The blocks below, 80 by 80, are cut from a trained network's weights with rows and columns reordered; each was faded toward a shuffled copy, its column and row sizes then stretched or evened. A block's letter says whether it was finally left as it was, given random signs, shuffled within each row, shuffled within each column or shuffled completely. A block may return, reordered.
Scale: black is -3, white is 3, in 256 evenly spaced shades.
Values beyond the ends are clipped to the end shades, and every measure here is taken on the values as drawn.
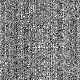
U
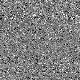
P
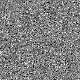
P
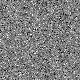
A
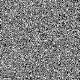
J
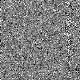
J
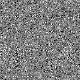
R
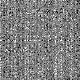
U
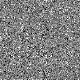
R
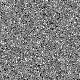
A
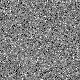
A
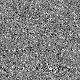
P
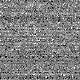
U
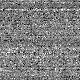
P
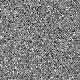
A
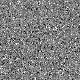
P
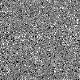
R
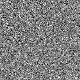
P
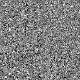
R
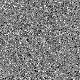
P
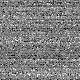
P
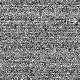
P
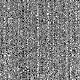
U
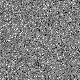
A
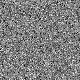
A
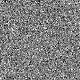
P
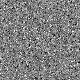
A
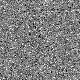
A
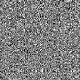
U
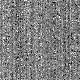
J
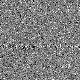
P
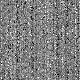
J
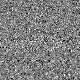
P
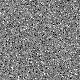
A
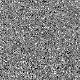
R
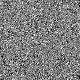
P
